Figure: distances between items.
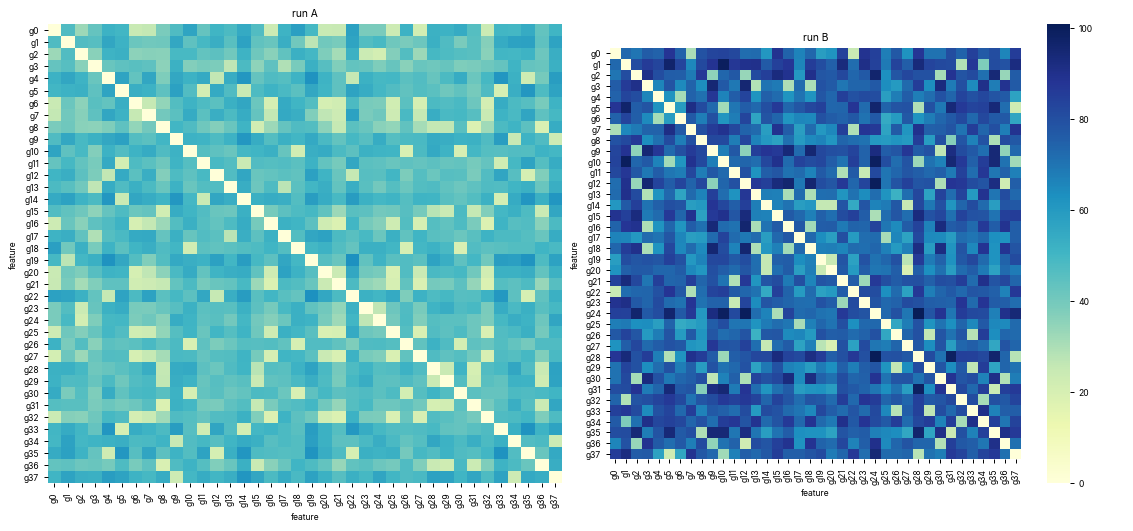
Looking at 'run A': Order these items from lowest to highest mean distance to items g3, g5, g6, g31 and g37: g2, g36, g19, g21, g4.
g21, g36, g2, g4, g19
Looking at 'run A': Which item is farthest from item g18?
g0
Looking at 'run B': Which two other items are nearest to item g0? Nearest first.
g22, g7
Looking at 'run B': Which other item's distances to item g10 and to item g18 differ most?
g28
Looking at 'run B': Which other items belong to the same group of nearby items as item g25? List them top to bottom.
g17
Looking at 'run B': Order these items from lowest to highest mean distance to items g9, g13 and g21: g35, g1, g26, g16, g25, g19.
g16, g26, g25, g19, g35, g1
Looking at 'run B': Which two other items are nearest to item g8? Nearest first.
g35, g31
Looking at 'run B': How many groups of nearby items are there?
12
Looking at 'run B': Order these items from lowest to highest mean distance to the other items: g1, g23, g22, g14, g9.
g14, g22, g23, g9, g1
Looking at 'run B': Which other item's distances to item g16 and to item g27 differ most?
g20
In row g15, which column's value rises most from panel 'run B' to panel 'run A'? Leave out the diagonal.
g24
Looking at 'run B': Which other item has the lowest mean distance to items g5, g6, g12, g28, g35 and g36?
g37
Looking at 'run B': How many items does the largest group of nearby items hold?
5
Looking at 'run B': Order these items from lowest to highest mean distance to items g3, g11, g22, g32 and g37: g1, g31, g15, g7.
g7, g1, g31, g15
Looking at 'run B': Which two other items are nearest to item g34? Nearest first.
g32, g1
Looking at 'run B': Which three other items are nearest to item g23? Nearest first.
g11, g21, g13
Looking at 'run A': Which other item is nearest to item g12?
g35
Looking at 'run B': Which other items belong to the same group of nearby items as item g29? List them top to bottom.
g26, g33
